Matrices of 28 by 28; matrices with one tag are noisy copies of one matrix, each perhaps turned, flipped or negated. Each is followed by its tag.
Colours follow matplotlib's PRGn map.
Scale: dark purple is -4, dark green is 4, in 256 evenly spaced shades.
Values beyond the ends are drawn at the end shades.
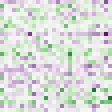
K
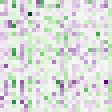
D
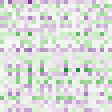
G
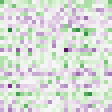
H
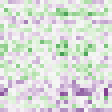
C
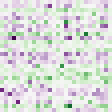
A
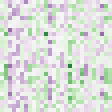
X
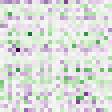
G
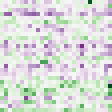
C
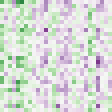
C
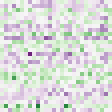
A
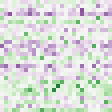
C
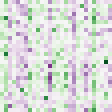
H
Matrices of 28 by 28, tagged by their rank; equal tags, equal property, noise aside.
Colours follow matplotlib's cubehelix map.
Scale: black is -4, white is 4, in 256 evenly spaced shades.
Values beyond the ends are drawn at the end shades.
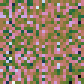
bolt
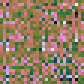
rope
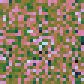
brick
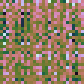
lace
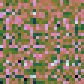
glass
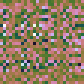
lace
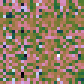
glass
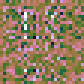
lace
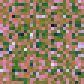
glass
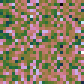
bolt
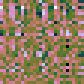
rope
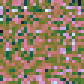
brick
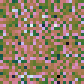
bolt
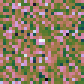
bolt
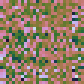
bolt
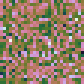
bolt
